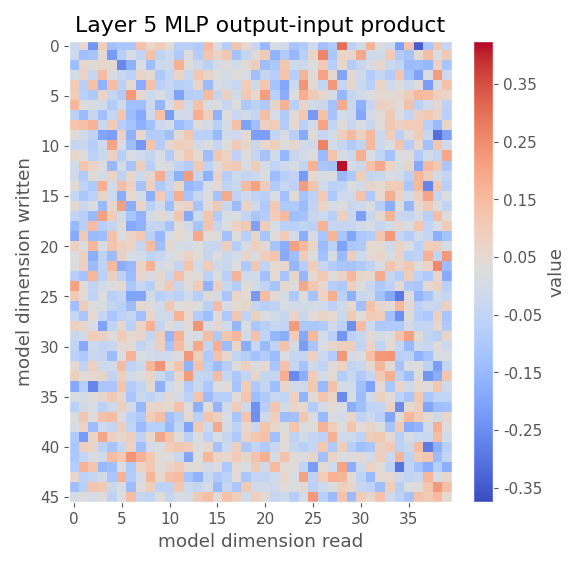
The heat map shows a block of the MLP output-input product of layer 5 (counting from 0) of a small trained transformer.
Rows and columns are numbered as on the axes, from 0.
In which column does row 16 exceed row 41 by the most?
12
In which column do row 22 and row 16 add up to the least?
6
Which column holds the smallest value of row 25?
34
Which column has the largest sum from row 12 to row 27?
38
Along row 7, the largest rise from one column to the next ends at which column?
26
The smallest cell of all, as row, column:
0, 36
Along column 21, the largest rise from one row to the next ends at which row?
21
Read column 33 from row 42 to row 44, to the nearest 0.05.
-0.05 0.05 0.1
